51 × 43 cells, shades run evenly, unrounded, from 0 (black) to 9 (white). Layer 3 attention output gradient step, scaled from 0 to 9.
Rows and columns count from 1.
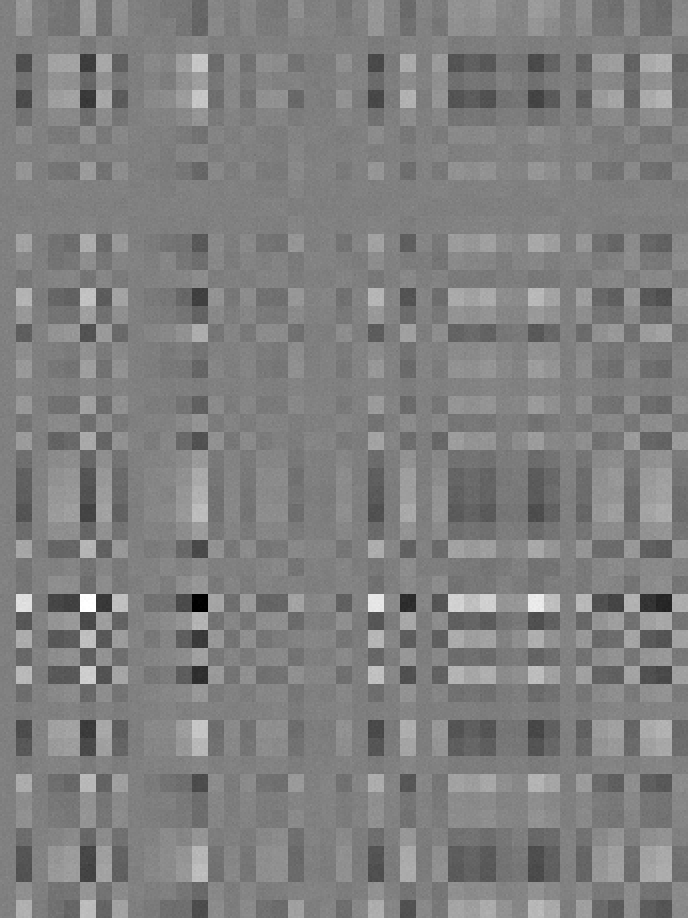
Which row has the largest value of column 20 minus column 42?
34
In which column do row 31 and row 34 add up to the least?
13
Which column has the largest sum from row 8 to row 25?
6
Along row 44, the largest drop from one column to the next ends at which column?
7
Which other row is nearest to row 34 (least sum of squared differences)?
38
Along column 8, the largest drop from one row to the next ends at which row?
35
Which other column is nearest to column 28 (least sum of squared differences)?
12
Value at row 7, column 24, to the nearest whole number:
4
